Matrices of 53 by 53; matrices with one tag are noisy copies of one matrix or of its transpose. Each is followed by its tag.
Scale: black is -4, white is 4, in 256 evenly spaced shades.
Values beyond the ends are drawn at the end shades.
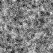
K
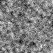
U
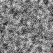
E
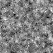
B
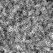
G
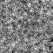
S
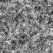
K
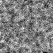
E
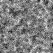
E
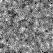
E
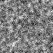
S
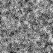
B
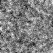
U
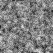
B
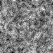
K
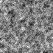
E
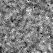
G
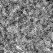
G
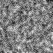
G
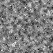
S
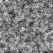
E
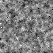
E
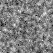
S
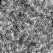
U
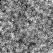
U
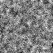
E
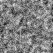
E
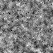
B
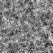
B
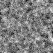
B
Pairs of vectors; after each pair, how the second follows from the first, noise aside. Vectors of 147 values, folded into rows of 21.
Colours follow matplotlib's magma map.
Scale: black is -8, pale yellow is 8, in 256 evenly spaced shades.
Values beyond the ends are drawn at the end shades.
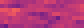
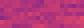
wrapped around, shrunk.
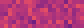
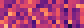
scaled up.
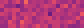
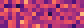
scaled up.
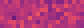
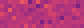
wrapped around, partly zeroed.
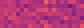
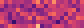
reversed, scaled up.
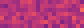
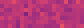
wrapped around, shrunk.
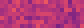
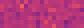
wrapped around, partly zeroed.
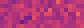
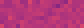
wrapped around, shrunk.
